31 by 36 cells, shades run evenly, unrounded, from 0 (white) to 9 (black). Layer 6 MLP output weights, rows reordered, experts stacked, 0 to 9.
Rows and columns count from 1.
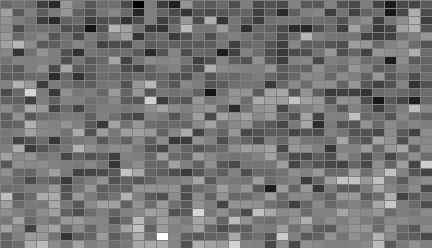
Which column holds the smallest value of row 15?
30
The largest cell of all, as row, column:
1, 12
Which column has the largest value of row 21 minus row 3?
35
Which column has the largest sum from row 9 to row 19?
5
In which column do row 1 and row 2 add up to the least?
6
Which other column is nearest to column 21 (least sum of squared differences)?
8
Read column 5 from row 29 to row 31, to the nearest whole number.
3 5 4
